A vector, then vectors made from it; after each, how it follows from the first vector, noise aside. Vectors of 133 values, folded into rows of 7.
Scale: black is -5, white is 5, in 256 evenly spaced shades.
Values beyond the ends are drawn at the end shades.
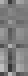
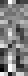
negated, scaled up.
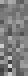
sign-scrambled.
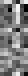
reversed, negated, scaled up.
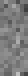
reversed, negated, partly zeroed.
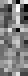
reversed, negated, scaled up.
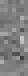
wrapped around, negated, partly zeroed.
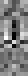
wrapped around, scaled up.
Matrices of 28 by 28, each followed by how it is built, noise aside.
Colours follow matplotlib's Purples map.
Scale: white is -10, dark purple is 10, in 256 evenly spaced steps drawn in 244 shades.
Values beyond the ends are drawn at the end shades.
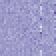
uneven columns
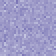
uneven columns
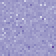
sparse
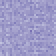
repeating rows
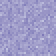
repeating rows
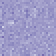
low rank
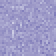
uneven columns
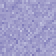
Hankel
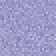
repeating rows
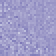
lower triangular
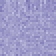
blocks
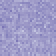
blocks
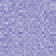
low rank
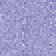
uneven columns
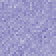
Hankel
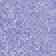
lower triangular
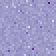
sparse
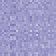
low rank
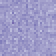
blocks
